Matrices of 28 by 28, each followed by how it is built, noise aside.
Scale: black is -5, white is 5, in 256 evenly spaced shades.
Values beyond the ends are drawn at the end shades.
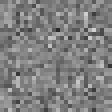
low rank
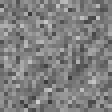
Hankel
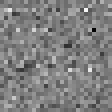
uneven rows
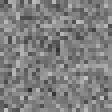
noise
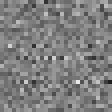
uneven rows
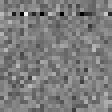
uneven rows
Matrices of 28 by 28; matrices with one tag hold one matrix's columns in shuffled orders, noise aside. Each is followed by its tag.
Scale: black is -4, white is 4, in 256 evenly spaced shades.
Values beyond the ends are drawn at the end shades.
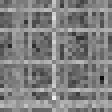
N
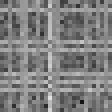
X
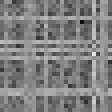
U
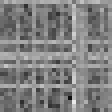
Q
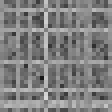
N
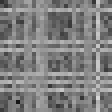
X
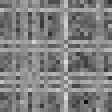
X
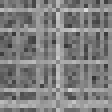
N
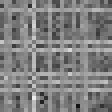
X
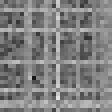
N
